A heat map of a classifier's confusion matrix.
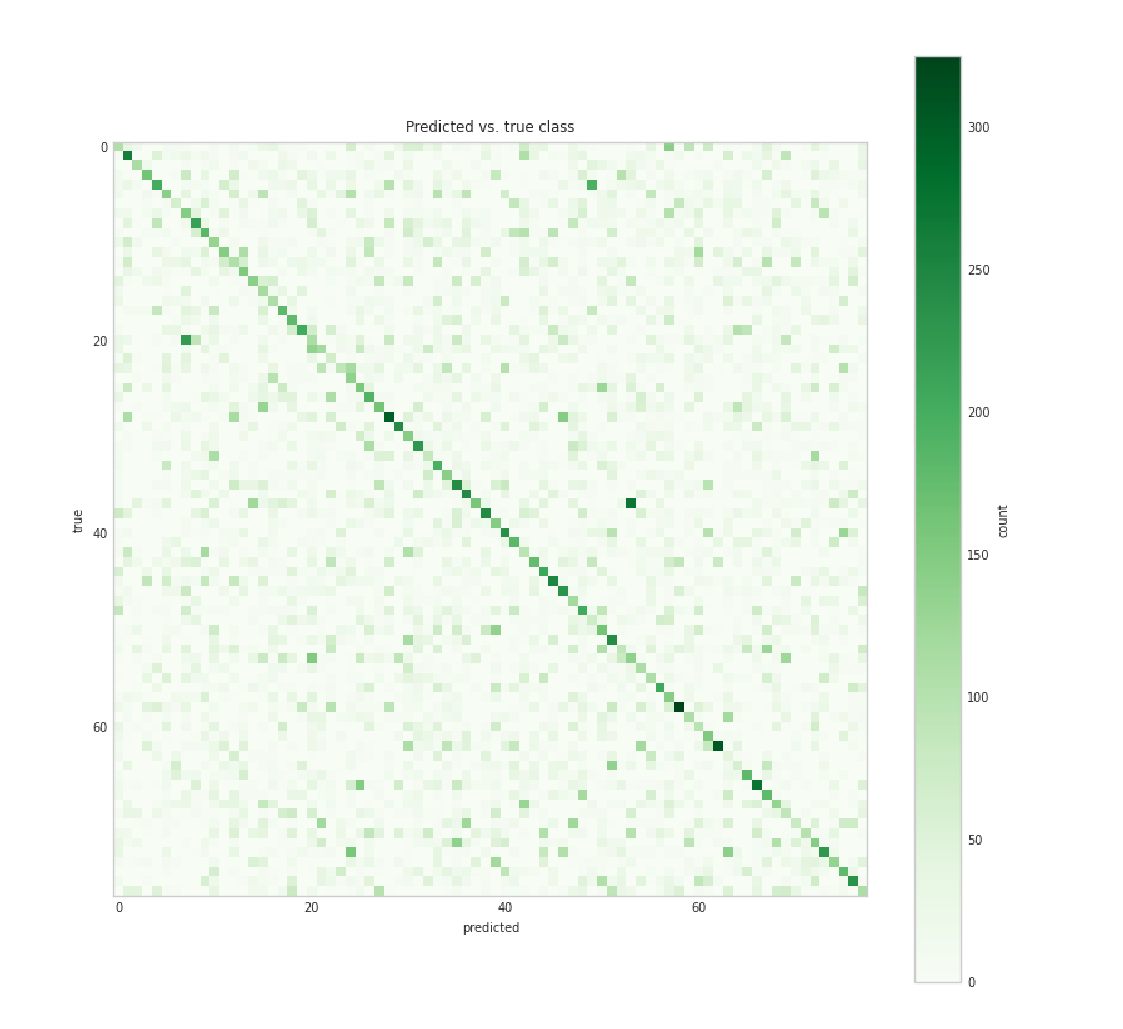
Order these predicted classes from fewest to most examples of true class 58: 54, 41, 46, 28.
41, 46, 54, 28
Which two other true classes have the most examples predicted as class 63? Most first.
73, 59
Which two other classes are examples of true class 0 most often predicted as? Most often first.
57, 59
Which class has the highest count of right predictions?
58
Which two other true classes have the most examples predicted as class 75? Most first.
40, 23
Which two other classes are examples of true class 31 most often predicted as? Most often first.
26, 47
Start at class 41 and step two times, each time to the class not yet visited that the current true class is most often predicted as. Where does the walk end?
39
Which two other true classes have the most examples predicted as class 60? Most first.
11, 76
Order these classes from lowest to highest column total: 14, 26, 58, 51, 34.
14, 58, 34, 26, 51
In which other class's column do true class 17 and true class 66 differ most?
25
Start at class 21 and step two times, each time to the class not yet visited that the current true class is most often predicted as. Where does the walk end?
7
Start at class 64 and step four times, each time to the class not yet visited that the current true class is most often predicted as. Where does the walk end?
50
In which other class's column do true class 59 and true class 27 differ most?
15
